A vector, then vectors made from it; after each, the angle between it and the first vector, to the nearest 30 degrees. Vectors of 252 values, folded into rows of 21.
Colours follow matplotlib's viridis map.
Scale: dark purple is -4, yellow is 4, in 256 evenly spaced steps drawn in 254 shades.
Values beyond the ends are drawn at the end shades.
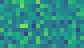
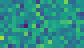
150 degrees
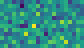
150 degrees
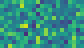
30 degrees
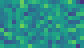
60 degrees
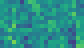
120 degrees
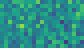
60 degrees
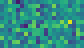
150 degrees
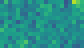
60 degrees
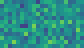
150 degrees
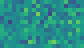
120 degrees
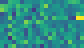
60 degrees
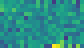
90 degrees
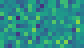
120 degrees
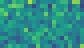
90 degrees
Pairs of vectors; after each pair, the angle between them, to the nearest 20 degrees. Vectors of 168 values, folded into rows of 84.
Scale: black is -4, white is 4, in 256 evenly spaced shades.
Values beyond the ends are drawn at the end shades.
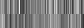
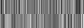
120 degrees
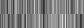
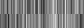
40 degrees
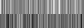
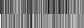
120 degrees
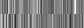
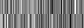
40 degrees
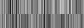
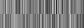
100 degrees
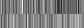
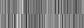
60 degrees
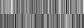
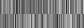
40 degrees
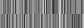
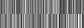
120 degrees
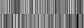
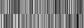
20 degrees
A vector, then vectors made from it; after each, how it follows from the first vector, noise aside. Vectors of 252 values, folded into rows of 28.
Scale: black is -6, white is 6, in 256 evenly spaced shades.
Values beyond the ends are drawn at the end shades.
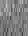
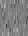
wrapped around, partly zeroed.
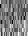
wrapped around, scaled up.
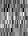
wrapped around, scaled up.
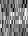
wrapped around, scaled up.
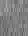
shrunk.
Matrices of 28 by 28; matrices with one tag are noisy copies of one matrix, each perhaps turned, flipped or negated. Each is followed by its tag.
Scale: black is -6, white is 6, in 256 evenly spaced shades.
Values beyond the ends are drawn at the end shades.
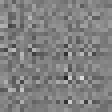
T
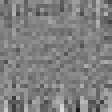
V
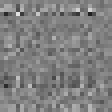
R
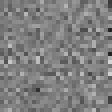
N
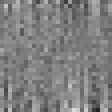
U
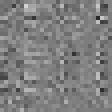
R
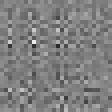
T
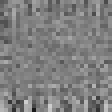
V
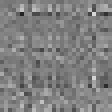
R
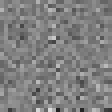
N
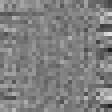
V
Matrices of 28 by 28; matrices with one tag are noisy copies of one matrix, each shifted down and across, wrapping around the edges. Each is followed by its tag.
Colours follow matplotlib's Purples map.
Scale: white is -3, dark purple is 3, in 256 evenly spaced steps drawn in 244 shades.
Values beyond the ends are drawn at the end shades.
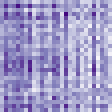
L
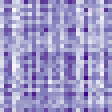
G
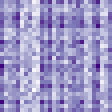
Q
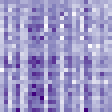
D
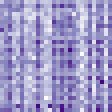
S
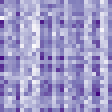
Q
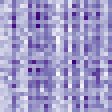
S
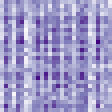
G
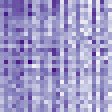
L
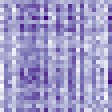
L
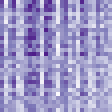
D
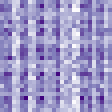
Q
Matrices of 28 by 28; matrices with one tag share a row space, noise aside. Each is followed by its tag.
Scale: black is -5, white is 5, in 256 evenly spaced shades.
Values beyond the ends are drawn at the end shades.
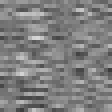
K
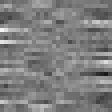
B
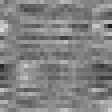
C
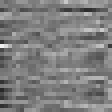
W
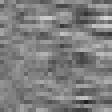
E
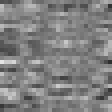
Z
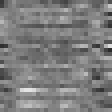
C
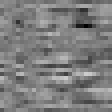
E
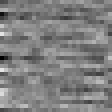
W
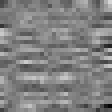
C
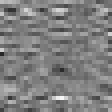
Z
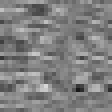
K
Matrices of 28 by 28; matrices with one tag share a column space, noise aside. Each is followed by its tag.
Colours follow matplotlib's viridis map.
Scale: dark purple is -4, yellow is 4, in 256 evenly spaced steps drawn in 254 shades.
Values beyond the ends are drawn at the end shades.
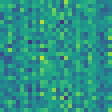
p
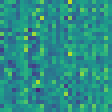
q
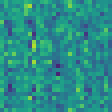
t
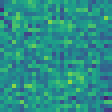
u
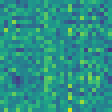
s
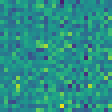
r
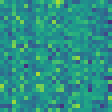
r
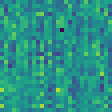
t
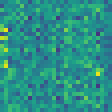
q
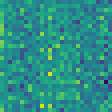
r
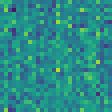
s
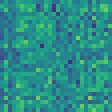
u
